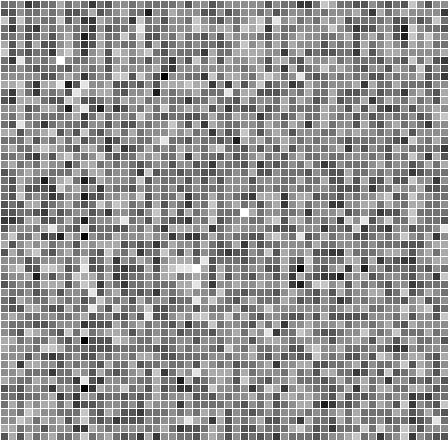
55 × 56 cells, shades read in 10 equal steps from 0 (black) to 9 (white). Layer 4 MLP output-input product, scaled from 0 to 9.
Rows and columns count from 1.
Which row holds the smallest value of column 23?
48
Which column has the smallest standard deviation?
17
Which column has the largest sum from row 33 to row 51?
39
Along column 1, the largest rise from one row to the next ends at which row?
3
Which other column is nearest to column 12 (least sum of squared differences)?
50
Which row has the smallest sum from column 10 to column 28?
44
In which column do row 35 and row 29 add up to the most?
56
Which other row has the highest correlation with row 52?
55
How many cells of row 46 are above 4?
29
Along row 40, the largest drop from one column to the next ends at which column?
20
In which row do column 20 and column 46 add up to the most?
28
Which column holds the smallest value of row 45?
7
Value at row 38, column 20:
5
